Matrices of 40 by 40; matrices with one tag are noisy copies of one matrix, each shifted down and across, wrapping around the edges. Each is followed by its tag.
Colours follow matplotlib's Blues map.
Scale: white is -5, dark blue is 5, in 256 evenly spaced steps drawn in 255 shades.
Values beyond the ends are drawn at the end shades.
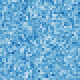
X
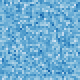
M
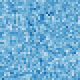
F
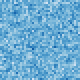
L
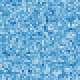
L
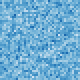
L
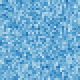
X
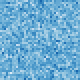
F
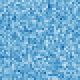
M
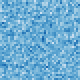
L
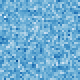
L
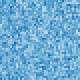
X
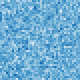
M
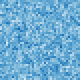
F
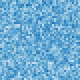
F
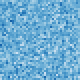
F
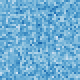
F
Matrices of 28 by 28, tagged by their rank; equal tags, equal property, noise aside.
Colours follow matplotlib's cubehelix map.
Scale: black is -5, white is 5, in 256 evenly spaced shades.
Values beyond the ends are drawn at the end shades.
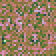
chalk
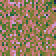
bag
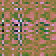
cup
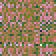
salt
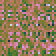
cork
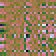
cup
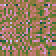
cork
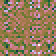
cork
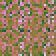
cork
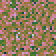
chalk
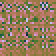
salt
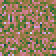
chalk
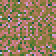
chalk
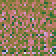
bag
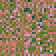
chalk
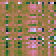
cup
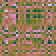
cup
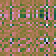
cup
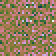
bag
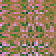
cup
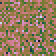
chalk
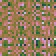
cup
